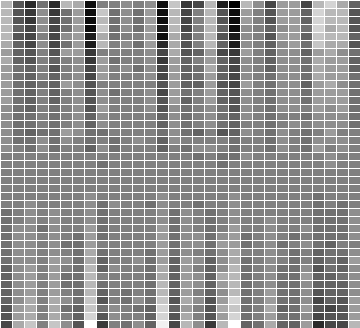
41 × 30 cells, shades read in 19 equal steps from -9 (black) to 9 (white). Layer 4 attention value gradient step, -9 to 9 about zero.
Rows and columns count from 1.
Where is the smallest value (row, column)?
1, 20
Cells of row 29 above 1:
3
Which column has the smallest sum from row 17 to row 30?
9
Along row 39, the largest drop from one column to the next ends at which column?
15
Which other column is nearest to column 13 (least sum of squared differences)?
25
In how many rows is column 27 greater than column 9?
17
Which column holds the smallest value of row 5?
14
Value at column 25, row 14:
1
